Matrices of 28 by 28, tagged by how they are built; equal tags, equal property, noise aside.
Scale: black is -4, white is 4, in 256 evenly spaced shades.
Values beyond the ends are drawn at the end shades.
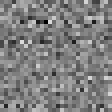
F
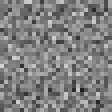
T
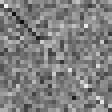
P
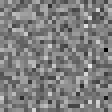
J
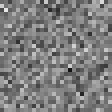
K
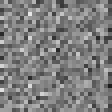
J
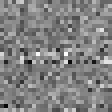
F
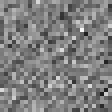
K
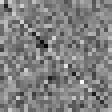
P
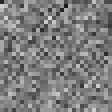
K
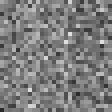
J
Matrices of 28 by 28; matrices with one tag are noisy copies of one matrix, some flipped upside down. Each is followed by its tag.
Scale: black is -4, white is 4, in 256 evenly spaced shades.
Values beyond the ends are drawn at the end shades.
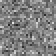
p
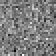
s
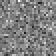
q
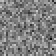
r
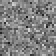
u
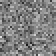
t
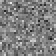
r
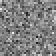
p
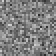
s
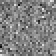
t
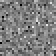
t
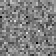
u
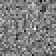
s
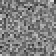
t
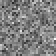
p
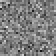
t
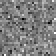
q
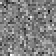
q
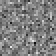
r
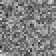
t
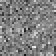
t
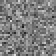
q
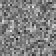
s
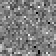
p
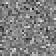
u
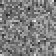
t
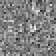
s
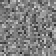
q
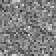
q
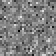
r
